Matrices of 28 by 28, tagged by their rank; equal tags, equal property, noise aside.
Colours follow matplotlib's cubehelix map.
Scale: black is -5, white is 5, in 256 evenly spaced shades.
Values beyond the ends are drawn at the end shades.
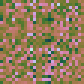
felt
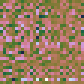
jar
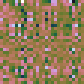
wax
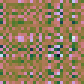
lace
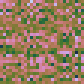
felt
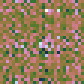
jar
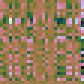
lace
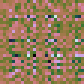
wax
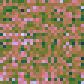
felt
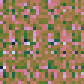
wax
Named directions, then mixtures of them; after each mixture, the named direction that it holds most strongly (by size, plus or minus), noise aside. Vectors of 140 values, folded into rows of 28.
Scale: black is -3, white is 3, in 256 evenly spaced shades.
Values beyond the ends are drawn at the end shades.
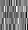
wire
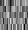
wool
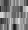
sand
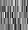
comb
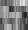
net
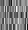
wire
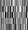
comb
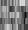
net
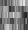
net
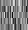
comb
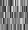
wool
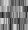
sand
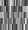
wool
